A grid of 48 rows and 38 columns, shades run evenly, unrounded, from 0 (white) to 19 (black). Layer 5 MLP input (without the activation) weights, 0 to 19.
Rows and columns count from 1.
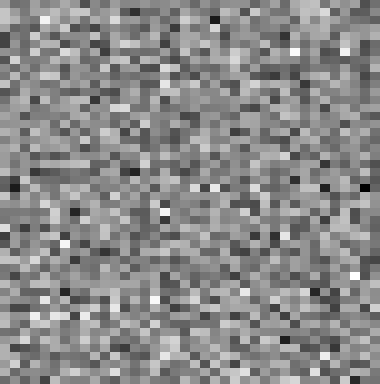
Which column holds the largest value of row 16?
35
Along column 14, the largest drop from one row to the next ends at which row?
23
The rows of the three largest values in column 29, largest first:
43, 5, 40
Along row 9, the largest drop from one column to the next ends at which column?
17
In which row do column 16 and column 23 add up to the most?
24
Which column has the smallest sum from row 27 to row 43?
6
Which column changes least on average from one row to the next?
31
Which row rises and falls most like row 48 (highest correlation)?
7
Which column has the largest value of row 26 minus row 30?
21
